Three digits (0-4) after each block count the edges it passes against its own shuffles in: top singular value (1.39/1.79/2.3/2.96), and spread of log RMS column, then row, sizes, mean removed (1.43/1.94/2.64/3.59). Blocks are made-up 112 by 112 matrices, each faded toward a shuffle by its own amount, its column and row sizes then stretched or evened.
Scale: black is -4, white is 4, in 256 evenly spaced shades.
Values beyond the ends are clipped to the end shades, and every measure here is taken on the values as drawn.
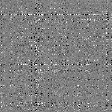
2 3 3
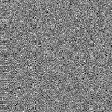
3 1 0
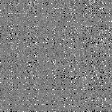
1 3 3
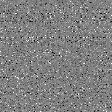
2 0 2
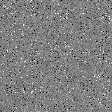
0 1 1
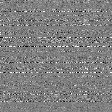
2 0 4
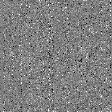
0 3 0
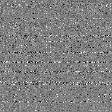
1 1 4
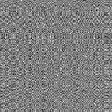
4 2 1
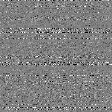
1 1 4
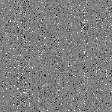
0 3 0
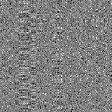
3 2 0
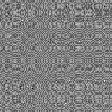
4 0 0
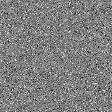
0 0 1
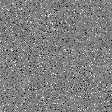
2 0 0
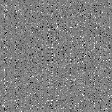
2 3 1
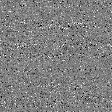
0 0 2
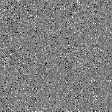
1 2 2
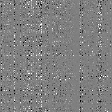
2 4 2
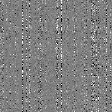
2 4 1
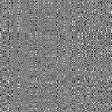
4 4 2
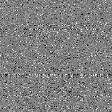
3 0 3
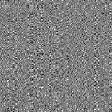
3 3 1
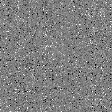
1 2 0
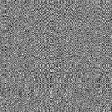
4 3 0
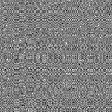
4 0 3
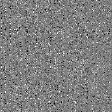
0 3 1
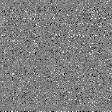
1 2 3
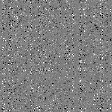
1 3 2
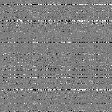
4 1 4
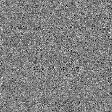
0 1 2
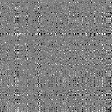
4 3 3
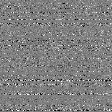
2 0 4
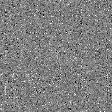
1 1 1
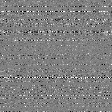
3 0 4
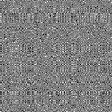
4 0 3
